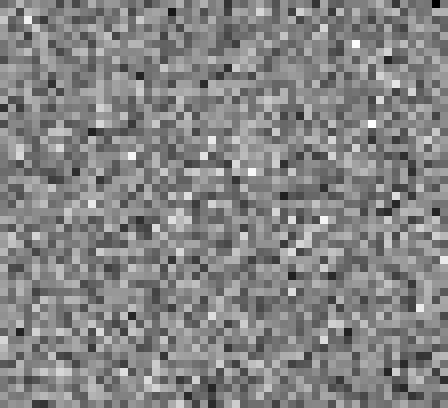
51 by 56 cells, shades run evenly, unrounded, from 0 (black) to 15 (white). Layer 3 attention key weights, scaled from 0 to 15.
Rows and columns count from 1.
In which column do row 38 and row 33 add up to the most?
56
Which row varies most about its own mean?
28
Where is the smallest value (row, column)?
1, 55
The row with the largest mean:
47
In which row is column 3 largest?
20
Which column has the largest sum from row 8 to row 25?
31
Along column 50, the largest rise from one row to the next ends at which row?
25
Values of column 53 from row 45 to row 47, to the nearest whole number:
3 5 8
